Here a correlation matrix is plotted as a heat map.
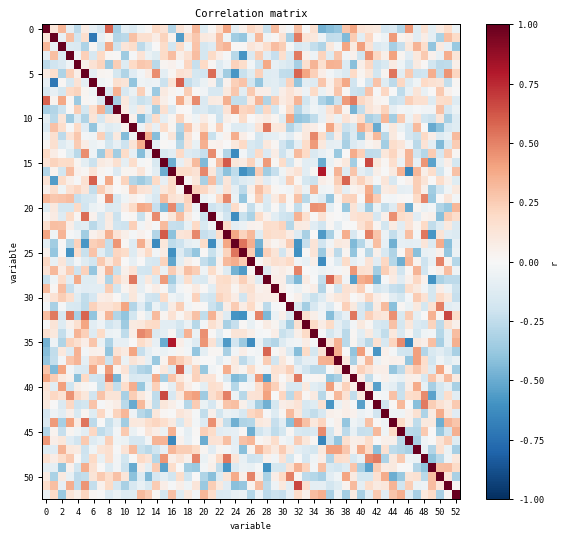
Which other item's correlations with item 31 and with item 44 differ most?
50
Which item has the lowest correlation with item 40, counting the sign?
42
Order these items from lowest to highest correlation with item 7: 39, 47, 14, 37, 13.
14, 39, 13, 47, 37
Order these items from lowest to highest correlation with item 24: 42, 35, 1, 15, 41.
1, 35, 41, 15, 42
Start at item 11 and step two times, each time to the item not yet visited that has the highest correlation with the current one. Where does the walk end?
36
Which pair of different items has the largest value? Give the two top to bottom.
16, 35
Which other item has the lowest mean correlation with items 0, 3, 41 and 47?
25
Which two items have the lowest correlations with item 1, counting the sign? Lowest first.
6, 17
